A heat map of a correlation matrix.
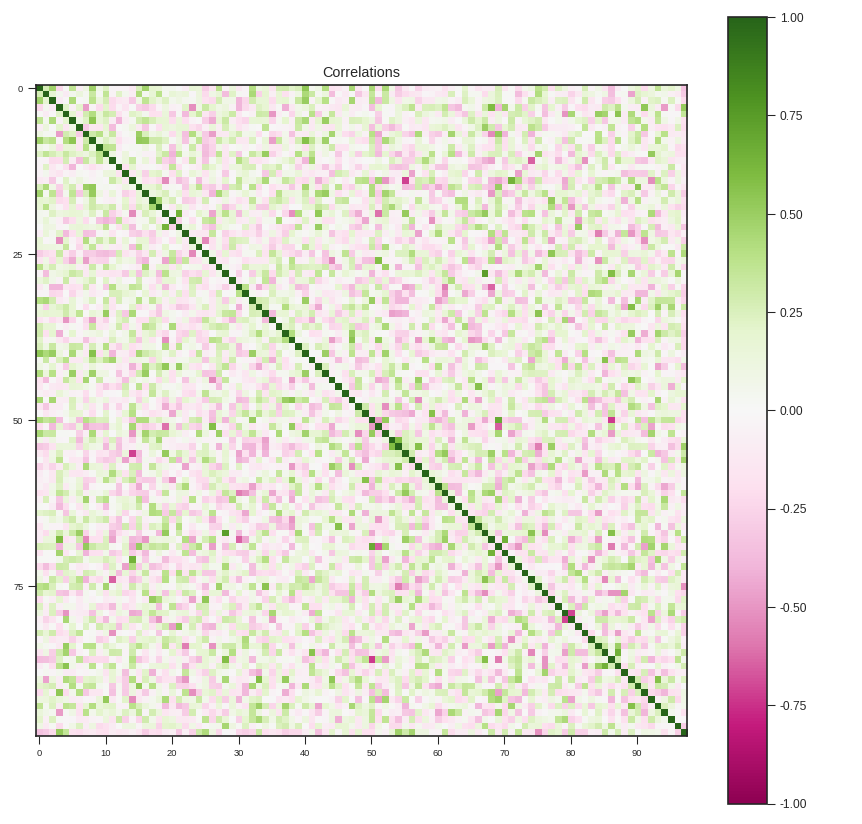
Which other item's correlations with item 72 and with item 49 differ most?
56
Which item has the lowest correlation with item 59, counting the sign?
20
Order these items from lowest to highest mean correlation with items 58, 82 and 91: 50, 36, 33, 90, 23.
23, 50, 33, 36, 90
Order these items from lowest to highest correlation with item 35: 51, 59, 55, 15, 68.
15, 55, 68, 59, 51
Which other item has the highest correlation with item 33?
89
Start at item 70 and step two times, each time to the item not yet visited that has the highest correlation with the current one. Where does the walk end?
3
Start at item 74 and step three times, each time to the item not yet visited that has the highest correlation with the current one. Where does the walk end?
86
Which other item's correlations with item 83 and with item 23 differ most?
25
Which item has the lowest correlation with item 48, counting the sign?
52
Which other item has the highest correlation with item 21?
19
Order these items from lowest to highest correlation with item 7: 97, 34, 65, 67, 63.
67, 97, 34, 63, 65
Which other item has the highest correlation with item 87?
85
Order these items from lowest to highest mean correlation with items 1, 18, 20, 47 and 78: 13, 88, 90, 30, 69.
30, 13, 88, 69, 90
